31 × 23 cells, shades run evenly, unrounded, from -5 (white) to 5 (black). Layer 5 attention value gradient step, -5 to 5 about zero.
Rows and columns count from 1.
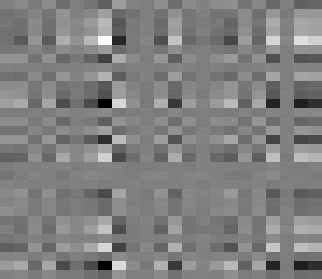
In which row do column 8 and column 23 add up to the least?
5
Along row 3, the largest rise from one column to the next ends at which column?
9
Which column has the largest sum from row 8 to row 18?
8
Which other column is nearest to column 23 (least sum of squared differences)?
13
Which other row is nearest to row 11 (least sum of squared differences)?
10
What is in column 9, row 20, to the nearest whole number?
0
